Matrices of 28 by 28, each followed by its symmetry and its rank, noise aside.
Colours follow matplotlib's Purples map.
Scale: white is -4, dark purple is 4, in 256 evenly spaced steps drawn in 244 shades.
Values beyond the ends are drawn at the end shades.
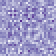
symmetric, rank four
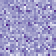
antisymmetric, rank eight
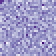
symmetric, rank six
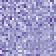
antisymmetric, rank eight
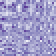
no symmetry, rank four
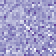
symmetric, rank eight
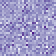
symmetric, rank six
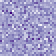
no symmetry, rank six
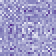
symmetric, rank eight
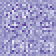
no symmetry, rank six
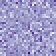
no symmetry, rank eight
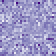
no symmetry, rank six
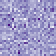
no symmetry, rank four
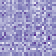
no symmetry, rank four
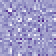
symmetric, rank four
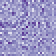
symmetric, rank six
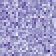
no symmetry, rank eight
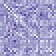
symmetric, rank four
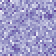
symmetric, rank eight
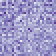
symmetric, rank six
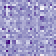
antisymmetric, rank four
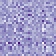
no symmetry, rank four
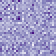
symmetric, rank eight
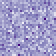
symmetric, rank eight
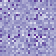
symmetric, rank four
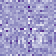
no symmetry, rank four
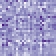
antisymmetric, rank six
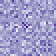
symmetric, rank four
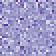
antisymmetric, rank eight
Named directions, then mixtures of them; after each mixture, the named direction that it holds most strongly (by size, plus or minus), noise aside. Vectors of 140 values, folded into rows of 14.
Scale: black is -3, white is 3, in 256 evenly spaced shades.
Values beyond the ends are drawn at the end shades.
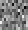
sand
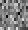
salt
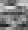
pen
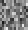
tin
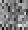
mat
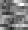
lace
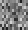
mat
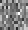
salt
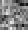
lace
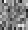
mat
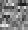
pen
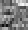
lace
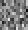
tin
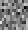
sand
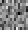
salt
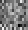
mat
